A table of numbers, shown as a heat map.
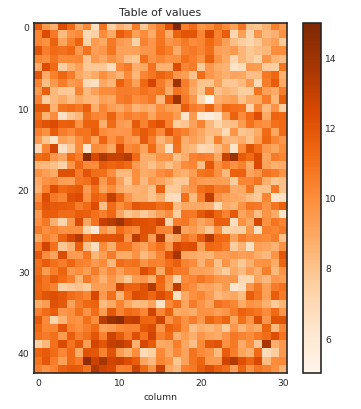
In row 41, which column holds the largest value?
6
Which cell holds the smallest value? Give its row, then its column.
9, 21
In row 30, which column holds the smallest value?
23
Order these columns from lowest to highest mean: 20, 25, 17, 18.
25, 20, 18, 17
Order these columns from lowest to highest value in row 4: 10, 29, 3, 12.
12, 29, 10, 3
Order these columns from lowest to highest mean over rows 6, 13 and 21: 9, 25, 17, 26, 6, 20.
26, 25, 17, 6, 20, 9
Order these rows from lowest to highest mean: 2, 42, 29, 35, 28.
2, 28, 29, 35, 42
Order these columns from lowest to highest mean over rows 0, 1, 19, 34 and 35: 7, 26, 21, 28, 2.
28, 26, 7, 21, 2
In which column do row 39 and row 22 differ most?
22
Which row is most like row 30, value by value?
37
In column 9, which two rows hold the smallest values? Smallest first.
5, 0
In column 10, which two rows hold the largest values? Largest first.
36, 24
